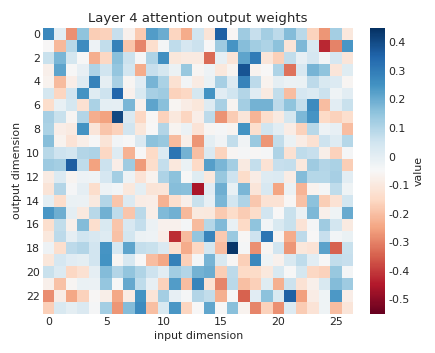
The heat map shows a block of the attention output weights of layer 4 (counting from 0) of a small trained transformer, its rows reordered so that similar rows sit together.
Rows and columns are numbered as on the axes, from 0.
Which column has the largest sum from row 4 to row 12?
23
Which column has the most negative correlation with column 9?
11
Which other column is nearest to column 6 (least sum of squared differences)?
22
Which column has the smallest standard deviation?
26
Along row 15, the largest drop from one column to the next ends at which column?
12
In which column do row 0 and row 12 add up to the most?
15
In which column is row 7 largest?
6
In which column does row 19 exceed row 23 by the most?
18
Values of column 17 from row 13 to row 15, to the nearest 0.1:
0.2 0.1 -0.2
